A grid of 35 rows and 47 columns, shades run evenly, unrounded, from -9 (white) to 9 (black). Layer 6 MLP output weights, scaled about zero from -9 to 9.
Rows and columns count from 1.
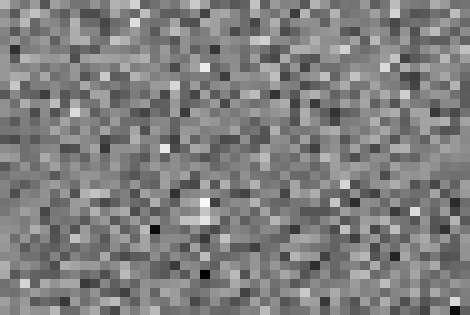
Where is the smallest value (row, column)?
23, 21
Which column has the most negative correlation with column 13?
31
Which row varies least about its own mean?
19
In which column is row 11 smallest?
41
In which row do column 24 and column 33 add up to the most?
34
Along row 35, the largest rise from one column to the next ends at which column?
46
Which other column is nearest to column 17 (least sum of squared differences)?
47
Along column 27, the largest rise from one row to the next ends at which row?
6
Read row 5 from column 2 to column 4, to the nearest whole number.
-2 1 -1
